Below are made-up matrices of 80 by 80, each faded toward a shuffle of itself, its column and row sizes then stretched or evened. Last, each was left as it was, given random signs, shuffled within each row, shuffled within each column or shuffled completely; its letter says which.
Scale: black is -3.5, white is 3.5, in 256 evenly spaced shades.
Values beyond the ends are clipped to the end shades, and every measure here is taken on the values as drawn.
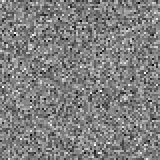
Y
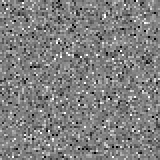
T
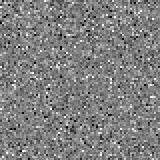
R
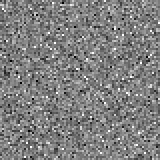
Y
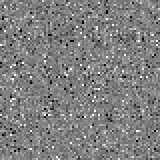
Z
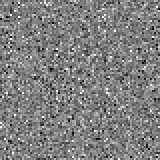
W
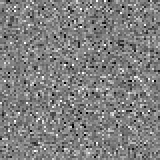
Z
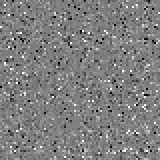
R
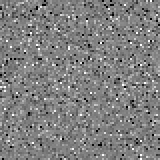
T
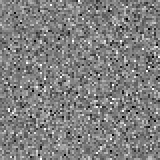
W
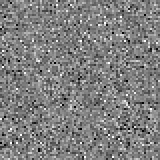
R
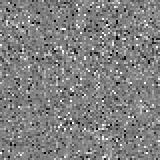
R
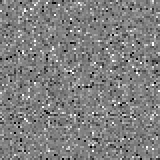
Z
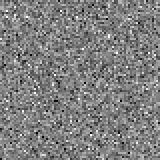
Y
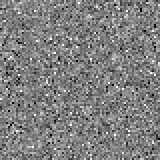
W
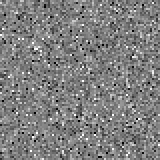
W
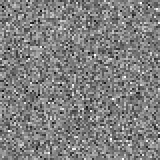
Y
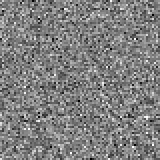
Z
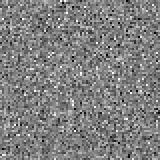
T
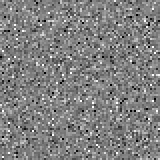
R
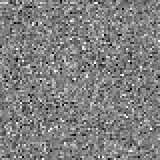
Z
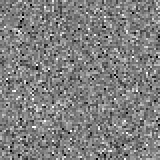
W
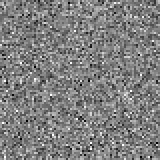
Z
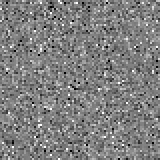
R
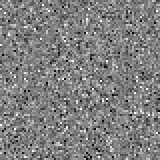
W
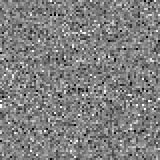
T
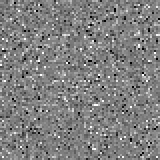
R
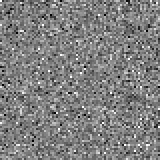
Z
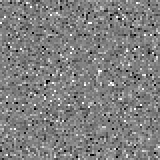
T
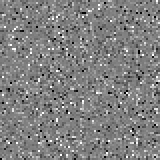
R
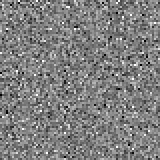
R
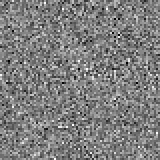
R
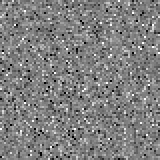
Y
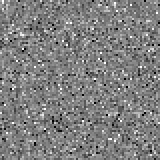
T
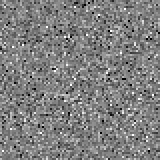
T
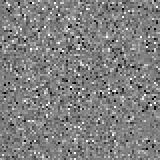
R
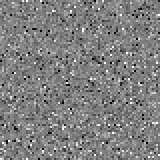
T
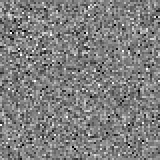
R
